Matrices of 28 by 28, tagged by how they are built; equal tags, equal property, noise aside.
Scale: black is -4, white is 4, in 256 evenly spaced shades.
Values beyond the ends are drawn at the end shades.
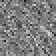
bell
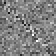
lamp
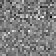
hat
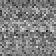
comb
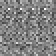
comb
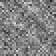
bell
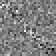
lamp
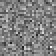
comb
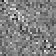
lamp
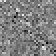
lamp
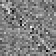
lamp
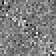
lamp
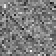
bell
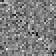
lamp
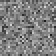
comb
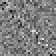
lamp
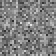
comb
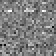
hat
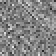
bell
